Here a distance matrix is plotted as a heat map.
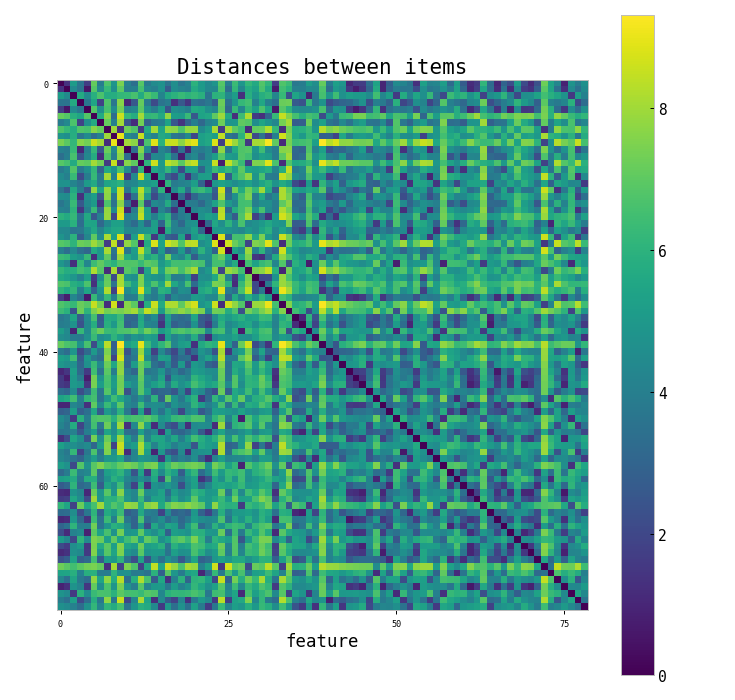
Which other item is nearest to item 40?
77
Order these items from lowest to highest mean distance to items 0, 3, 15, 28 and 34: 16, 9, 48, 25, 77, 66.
48, 66, 77, 25, 16, 9
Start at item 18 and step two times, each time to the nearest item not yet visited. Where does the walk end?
6
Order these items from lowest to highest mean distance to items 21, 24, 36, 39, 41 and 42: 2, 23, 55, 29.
29, 55, 23, 2
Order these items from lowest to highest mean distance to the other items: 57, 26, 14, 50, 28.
14, 50, 26, 57, 28
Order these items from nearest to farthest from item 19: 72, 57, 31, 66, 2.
31, 66, 2, 57, 72
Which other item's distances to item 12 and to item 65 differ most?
43
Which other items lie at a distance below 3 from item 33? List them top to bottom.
7, 9, 12, 24, 28, 72
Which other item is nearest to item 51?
55
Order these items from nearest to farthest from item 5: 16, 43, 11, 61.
11, 43, 61, 16
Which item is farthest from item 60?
34
